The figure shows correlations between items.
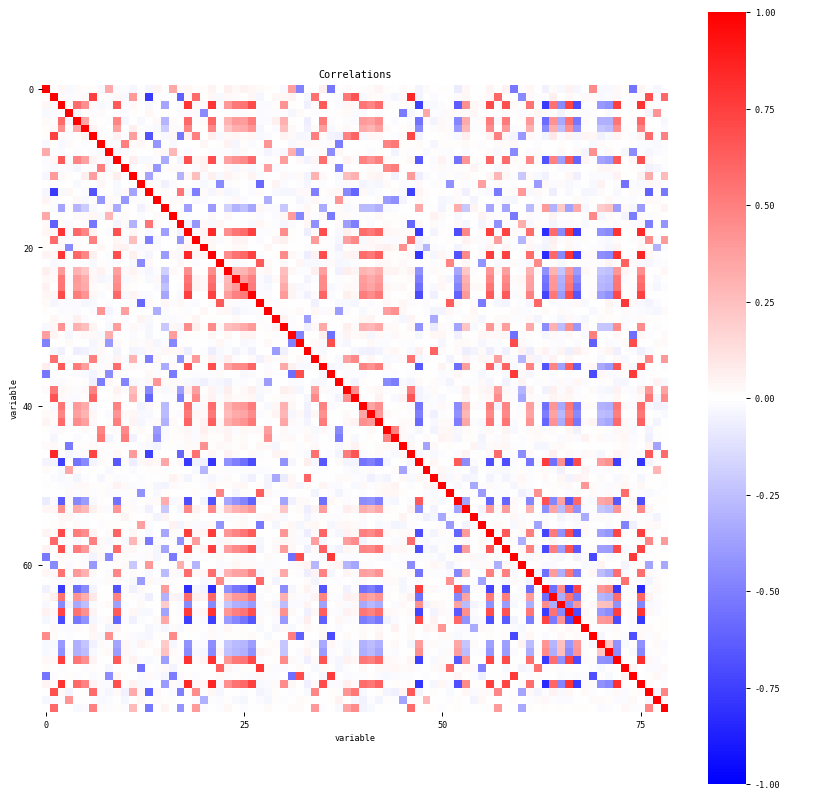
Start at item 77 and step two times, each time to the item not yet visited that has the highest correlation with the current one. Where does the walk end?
48
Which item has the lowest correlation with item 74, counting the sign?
69
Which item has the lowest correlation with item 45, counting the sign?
3
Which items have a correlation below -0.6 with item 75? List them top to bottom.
47, 52, 63, 67
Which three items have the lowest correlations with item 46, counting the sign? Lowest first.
13, 17, 60
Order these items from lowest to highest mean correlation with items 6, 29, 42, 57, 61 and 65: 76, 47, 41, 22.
47, 22, 41, 76
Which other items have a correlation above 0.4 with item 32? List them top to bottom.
36, 59, 74
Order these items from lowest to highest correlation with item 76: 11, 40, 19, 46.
40, 11, 19, 46
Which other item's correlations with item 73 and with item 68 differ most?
27
